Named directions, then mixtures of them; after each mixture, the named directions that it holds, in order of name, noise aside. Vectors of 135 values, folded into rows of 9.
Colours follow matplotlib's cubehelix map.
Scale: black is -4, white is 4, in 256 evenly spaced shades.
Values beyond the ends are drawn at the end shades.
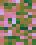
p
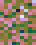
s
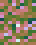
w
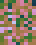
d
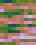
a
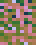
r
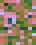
p.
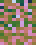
r.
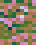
a, r, s.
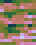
a.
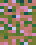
r.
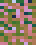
r.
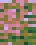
a, r, s.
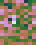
d, p.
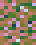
s, w.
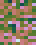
a, w.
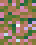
w.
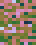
a, r.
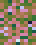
d, s, w.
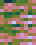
a.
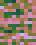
a, r, s.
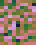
d, w.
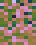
r, w.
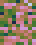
p, r.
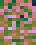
d, s, w.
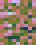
a, d, p.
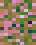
p, s, w.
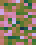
p.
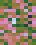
d, p, s.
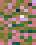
s.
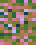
r, s, w.
